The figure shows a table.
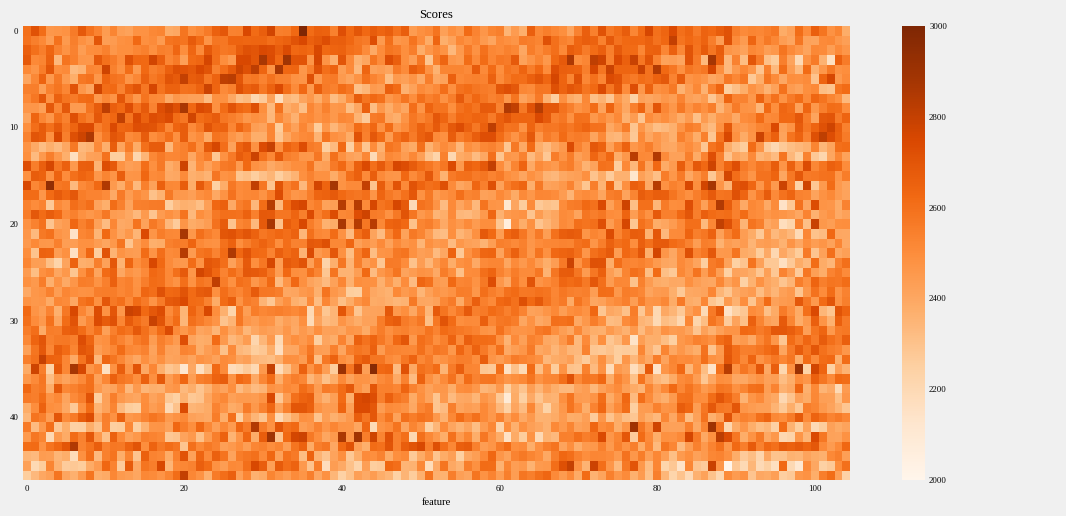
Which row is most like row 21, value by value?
23
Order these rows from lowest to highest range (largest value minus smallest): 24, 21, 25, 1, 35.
1, 25, 24, 21, 35
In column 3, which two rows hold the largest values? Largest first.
16, 14
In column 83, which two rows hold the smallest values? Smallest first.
45, 30
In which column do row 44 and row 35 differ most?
6
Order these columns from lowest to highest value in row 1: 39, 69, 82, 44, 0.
69, 0, 39, 44, 82
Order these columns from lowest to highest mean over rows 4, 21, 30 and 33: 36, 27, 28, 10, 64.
36, 64, 28, 27, 10
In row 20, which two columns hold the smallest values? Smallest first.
61, 96
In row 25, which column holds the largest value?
22
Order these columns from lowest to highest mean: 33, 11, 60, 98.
98, 60, 33, 11
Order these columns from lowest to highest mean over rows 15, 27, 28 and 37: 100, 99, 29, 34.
34, 29, 99, 100
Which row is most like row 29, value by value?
30
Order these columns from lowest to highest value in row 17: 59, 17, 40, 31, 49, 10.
17, 59, 10, 31, 40, 49
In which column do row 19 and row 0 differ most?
35
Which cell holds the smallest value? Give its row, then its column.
45, 89
